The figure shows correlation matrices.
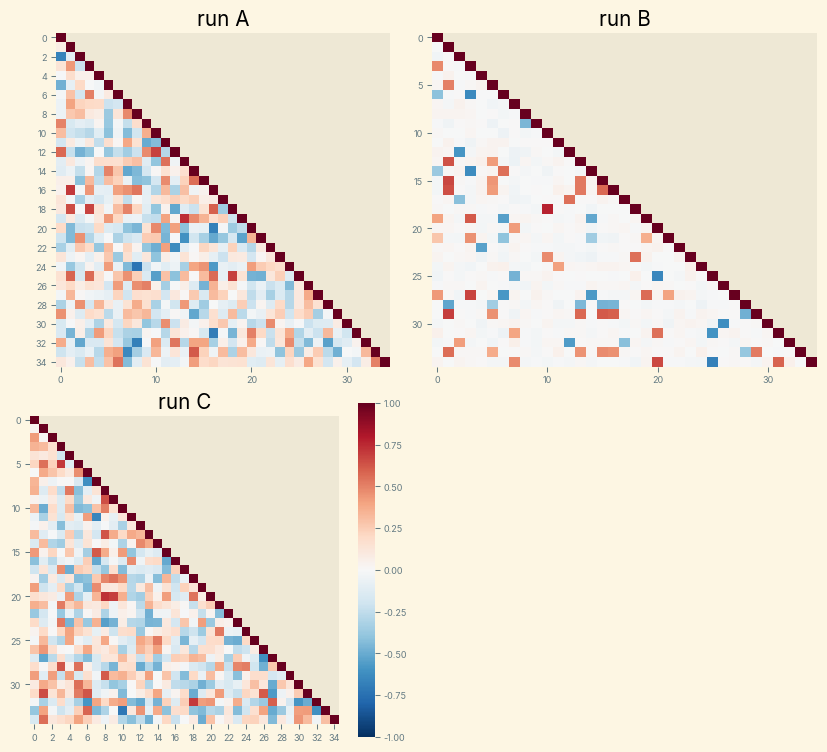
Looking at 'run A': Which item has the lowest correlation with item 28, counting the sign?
32
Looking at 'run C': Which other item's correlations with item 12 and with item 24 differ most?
28
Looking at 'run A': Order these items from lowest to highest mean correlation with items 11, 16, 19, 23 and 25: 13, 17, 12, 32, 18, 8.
12, 32, 17, 8, 18, 13
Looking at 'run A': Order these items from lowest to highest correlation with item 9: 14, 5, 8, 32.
5, 14, 32, 8
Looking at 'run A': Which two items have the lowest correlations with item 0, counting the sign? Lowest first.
2, 5
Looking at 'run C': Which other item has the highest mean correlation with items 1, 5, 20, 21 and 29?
31
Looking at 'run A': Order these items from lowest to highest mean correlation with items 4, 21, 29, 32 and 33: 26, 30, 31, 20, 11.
11, 30, 26, 31, 20
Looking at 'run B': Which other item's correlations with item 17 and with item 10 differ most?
18
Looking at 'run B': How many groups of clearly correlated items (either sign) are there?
9
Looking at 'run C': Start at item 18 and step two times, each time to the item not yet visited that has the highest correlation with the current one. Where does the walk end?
27
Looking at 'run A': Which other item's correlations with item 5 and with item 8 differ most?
24
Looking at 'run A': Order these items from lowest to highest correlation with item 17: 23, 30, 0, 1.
23, 1, 0, 30
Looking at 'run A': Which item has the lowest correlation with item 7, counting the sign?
33
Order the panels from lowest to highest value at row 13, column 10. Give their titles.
run A, run B, run C
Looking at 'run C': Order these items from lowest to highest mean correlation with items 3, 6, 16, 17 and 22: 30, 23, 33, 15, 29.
15, 29, 30, 23, 33
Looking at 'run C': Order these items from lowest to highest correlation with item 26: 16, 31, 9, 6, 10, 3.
10, 16, 3, 9, 6, 31
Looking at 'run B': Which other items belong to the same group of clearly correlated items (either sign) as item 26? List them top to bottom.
30
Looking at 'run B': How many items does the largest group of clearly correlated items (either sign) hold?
8
